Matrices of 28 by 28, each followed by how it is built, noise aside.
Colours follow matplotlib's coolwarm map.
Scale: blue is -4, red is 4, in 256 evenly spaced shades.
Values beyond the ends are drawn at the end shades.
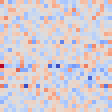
uneven rows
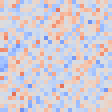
Hankel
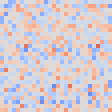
repeating columns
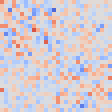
block diagonal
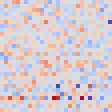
uneven rows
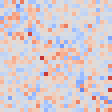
block diagonal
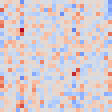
uneven columns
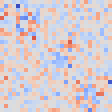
block diagonal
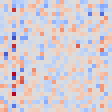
uneven columns
